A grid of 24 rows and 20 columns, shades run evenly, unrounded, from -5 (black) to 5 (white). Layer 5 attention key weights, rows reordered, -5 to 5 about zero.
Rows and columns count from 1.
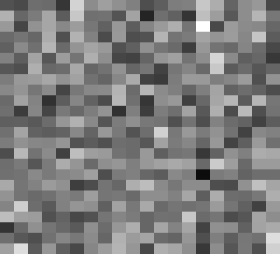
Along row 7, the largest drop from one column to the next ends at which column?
17
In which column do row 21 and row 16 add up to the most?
14
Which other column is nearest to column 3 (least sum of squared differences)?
13
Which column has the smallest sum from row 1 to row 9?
20
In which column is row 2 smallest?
11
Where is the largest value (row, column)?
3, 15
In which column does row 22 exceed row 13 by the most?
10
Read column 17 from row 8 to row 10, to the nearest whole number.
0 -1 2
